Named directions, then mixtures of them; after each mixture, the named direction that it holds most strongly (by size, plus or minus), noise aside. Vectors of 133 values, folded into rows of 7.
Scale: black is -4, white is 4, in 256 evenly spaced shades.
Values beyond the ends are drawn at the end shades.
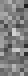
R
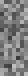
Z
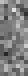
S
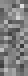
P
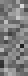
P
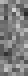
S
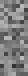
Z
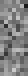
R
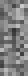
P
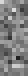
S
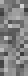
P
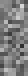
P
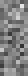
P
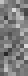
S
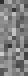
Z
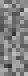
Z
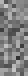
Z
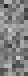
Z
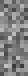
Z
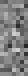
R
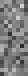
P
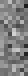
R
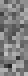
Z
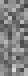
Z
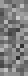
P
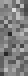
P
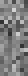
R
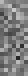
P
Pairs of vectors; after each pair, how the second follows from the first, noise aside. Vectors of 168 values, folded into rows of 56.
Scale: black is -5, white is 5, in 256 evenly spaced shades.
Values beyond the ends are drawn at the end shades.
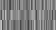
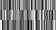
scaled up.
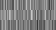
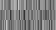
reversed, negated.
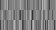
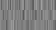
reversed, shrunk.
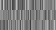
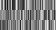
scaled up.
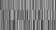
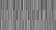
reversed, shrunk.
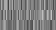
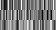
negated, scaled up.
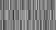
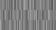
reversed, shrunk.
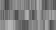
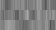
shrunk.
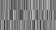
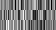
reversed, scaled up.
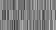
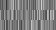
reversed, negated.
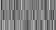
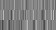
negated, partly zeroed.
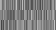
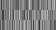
reversed, negated.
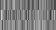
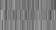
shrunk.
